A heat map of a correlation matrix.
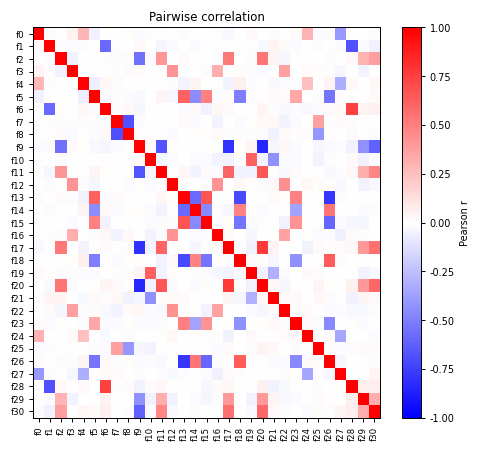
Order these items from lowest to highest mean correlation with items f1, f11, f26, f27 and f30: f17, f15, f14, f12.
f15, f12, f14, f17
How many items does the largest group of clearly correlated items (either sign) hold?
7
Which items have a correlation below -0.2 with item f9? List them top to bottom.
f2, f11, f17, f20, f29, f30
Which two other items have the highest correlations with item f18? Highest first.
f26, f14
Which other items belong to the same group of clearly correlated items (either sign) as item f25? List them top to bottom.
f7, f8
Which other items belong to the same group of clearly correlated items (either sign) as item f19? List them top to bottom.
f10, f21
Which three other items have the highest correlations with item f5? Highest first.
f13, f15, f23
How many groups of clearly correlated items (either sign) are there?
7
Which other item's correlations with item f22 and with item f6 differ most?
f28
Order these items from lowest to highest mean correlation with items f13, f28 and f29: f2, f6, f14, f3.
f14, f3, f2, f6
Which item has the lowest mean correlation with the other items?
f9
